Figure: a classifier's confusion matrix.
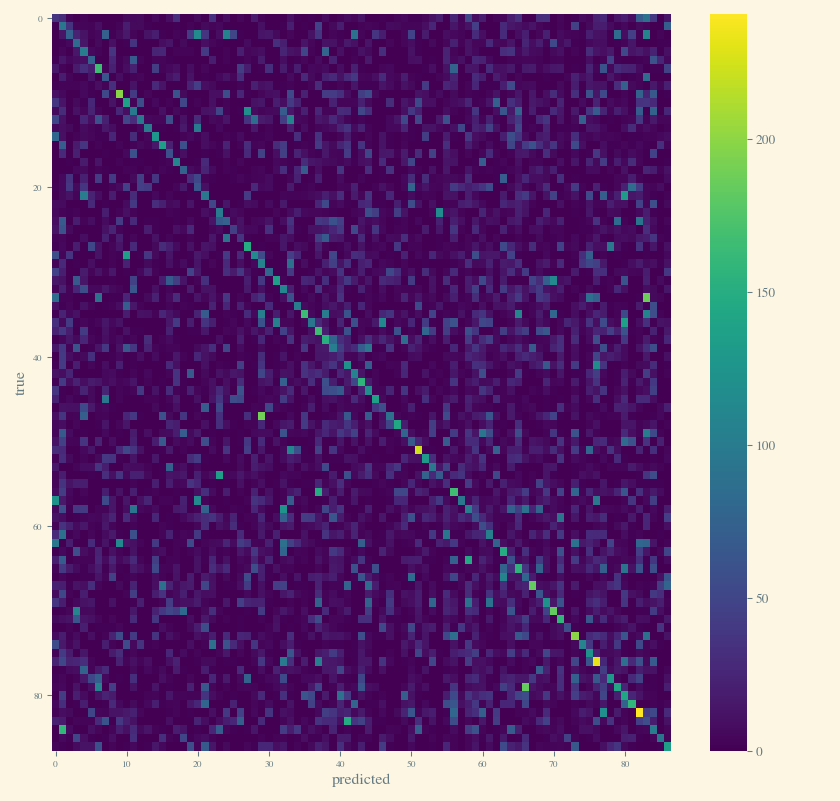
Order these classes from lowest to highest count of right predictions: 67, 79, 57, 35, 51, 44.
57, 44, 79, 35, 67, 51
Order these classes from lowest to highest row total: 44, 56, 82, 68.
68, 44, 56, 82
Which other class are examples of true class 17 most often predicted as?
60
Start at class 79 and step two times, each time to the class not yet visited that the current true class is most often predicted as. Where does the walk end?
63
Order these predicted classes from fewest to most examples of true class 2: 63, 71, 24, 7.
71, 63, 7, 24
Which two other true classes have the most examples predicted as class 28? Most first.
12, 65
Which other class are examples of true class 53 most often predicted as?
16
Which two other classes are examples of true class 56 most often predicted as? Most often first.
37, 73
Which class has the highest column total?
1
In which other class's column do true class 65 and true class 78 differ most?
80
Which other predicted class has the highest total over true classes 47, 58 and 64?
29
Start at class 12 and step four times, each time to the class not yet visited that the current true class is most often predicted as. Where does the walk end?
76
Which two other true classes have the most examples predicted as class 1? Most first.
84, 61
